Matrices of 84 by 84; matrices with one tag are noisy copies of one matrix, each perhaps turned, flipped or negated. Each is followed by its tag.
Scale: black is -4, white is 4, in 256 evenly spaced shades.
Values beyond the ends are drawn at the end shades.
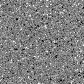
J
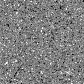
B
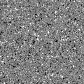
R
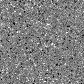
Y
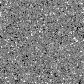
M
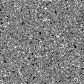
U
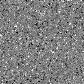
Y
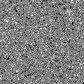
B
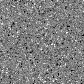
Y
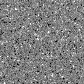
R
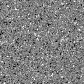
R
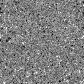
M
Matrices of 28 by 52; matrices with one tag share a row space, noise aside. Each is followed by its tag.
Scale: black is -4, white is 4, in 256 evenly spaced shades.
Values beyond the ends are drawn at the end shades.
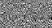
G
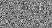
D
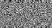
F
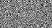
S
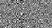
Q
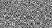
S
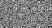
G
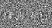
F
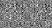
F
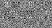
S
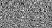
D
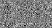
S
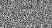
S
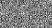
D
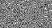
Q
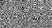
G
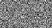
D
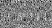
S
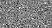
Q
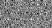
S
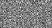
F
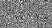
Q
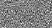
S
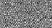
S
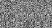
S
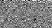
G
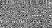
D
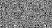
D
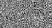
D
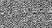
G
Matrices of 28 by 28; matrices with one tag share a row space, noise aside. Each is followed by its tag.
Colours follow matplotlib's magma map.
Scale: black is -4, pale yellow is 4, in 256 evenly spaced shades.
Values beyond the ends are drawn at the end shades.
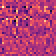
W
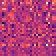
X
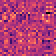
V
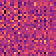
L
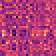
W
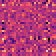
X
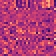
V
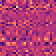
W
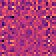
X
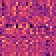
W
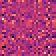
X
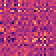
L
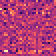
V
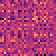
L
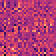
L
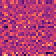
V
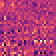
L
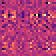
X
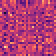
V
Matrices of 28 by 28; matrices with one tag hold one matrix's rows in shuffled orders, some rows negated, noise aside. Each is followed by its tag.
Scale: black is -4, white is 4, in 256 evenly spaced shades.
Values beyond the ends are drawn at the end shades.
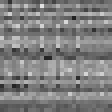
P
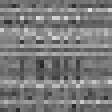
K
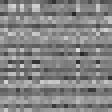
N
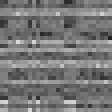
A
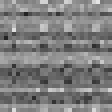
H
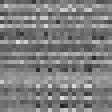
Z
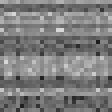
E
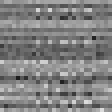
Z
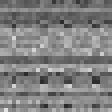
H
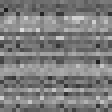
E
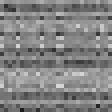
E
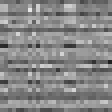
A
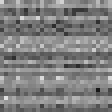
E
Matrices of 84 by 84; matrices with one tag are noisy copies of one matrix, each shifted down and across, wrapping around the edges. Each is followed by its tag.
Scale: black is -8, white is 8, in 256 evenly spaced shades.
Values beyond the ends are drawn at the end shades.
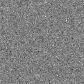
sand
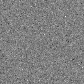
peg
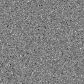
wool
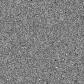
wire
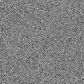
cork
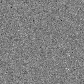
sand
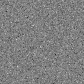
wool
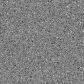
wool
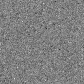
peg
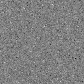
sand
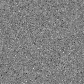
cork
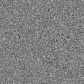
wool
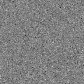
cork
